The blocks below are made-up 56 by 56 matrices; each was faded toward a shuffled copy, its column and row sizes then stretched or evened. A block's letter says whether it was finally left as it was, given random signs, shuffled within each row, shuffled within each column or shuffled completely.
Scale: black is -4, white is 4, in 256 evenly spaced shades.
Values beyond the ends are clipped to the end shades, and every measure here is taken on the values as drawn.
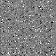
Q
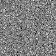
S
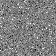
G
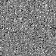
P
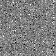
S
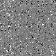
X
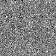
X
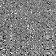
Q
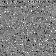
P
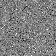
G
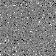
P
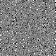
X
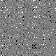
Q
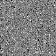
S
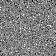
G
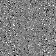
S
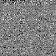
Q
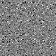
Q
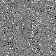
S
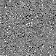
X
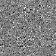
Q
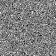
P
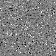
P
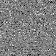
P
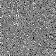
S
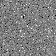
G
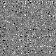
X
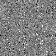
S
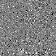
Q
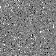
S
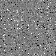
X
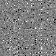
Q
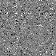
X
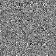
X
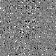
Q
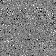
P
